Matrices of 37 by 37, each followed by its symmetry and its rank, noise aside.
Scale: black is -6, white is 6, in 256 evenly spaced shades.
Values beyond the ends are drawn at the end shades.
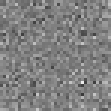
symmetric, rank eight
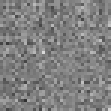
no symmetry, rank seven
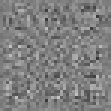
antisymmetric, rank six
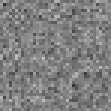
symmetric, rank eight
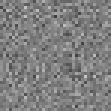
no symmetry, rank seven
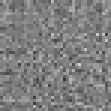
antisymmetric, rank eight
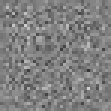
symmetric, rank seven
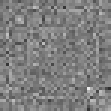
symmetric, rank seven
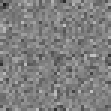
symmetric, rank eight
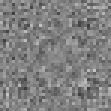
symmetric, rank six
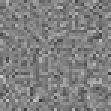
antisymmetric, rank eight
